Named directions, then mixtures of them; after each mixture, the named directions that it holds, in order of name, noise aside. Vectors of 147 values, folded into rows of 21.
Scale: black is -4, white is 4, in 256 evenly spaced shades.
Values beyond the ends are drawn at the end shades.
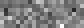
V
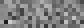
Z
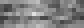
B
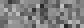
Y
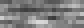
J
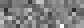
V.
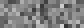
Y.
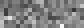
J, V.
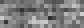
J, Z.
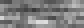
J.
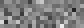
V, Z.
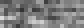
J, V.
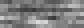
J.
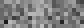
B, Z.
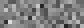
Y, Z.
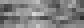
B.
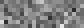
V, Z.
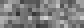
B, Y.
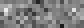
B, V.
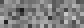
J, Z.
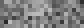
B, Z.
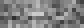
B, Z.
